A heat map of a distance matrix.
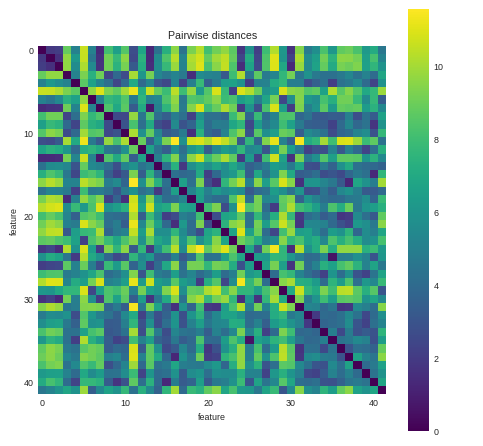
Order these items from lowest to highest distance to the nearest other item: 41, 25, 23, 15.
25, 15, 23, 41
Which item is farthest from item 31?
11
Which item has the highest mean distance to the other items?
5
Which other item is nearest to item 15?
40
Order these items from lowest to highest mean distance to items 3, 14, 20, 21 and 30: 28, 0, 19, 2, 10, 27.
10, 27, 0, 2, 28, 19
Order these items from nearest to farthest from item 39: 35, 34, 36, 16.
34, 36, 35, 16
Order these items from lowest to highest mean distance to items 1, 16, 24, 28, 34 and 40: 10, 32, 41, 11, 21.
32, 10, 21, 41, 11
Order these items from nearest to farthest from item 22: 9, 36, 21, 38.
38, 9, 36, 21
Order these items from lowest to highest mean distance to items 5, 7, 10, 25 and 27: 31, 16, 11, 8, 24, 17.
17, 8, 31, 16, 24, 11
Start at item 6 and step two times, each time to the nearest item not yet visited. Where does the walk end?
41
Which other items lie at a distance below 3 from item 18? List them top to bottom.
3, 8, 10
